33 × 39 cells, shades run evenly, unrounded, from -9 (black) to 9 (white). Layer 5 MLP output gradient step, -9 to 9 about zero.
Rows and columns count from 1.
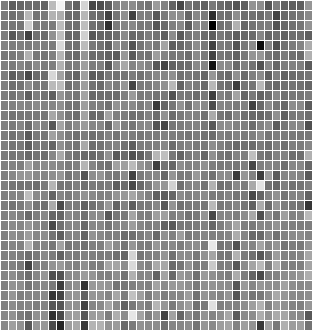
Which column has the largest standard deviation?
27
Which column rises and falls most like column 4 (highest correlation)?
25
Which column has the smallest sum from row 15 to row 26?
11
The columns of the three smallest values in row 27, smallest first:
4, 30, 22
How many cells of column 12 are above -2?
30
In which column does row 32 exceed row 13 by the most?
17
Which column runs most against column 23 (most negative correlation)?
8
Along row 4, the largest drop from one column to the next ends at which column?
12
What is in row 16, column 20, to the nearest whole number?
4
